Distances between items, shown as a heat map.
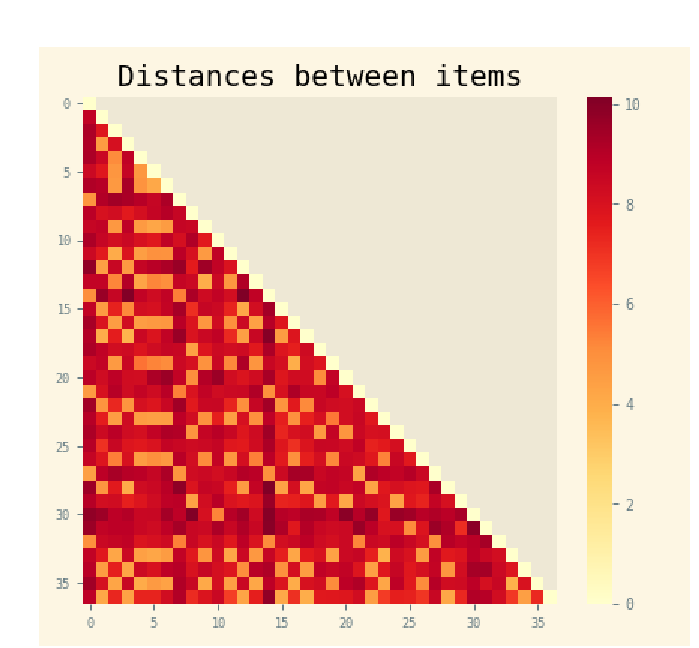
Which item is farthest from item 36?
14
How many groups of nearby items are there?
6
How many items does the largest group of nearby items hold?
13
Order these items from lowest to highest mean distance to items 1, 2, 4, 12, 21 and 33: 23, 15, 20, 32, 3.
23, 15, 3, 32, 20
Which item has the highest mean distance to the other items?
30
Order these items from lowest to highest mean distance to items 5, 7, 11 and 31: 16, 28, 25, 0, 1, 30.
16, 25, 0, 1, 28, 30
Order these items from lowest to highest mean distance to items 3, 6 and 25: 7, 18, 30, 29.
29, 18, 7, 30
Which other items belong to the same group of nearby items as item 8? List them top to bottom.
18, 20, 24, 29
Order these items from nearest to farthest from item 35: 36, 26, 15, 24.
26, 36, 15, 24
